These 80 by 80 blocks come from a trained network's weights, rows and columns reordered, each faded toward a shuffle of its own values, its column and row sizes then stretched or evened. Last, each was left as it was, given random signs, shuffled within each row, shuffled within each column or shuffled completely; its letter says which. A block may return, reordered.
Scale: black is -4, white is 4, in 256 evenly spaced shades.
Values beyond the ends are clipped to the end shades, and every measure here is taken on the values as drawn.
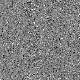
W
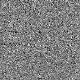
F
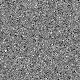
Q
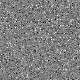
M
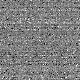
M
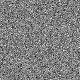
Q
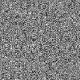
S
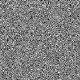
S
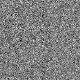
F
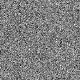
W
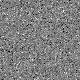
Q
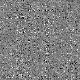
F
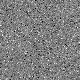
Q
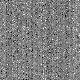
W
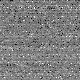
M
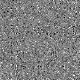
F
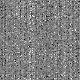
S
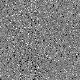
W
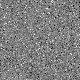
Q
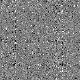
F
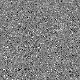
F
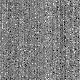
W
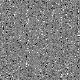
W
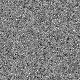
Q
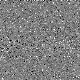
M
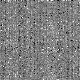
S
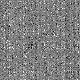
S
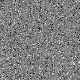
W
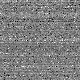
M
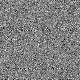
M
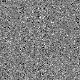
F
